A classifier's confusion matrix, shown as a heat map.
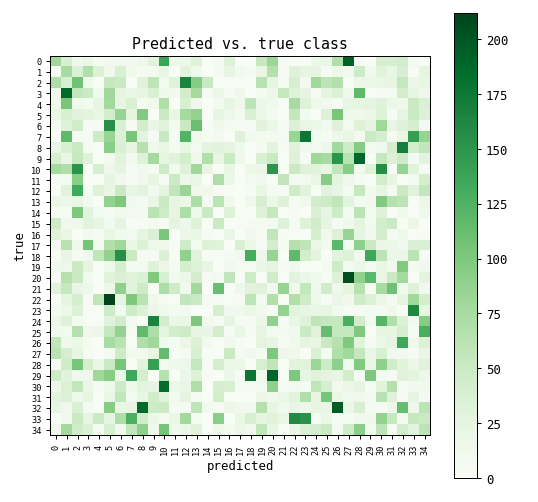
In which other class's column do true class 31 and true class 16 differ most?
25
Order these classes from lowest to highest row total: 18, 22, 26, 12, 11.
11, 12, 26, 22, 18
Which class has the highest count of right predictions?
18
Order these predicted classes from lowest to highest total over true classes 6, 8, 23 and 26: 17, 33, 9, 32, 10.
17, 10, 9, 33, 32
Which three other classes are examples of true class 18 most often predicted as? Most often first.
6, 29, 22
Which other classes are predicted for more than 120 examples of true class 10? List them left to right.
2, 20, 30
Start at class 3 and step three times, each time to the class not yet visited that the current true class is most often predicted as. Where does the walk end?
27
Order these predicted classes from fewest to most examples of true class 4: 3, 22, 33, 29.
3, 29, 33, 22
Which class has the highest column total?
5
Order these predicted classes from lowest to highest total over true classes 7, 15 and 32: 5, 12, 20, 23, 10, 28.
20, 28, 10, 12, 5, 23
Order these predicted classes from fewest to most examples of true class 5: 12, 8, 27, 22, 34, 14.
14, 27, 34, 22, 12, 8
